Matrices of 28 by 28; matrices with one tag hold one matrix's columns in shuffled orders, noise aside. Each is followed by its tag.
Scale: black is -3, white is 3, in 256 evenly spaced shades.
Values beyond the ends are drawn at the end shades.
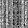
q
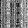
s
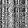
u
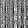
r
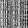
q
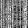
r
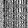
u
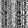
q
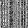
q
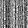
r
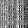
r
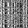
s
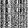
u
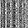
s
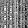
r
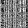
u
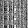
r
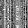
r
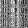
u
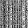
r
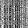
r
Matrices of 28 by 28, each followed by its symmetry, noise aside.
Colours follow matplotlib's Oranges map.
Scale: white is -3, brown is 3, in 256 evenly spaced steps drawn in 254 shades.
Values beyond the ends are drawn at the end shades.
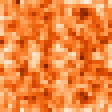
mirrored top to bottom.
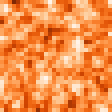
no symmetry.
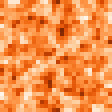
same after a half turn.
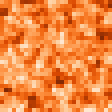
no symmetry.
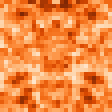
mirrored left to right.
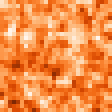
no symmetry.
